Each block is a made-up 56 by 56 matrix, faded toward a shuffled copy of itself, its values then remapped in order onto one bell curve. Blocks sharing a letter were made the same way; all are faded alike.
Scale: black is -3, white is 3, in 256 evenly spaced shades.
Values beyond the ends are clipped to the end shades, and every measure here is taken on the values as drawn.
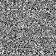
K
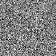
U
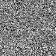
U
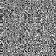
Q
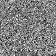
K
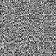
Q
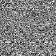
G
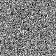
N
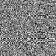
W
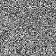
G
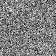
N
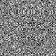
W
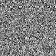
G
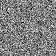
N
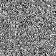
K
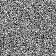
N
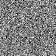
K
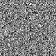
G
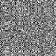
W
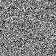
K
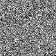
U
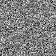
K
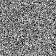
U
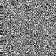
Q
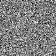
U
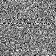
K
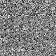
K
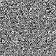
G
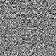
W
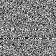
K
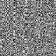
Q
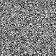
G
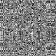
Q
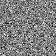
K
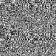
W
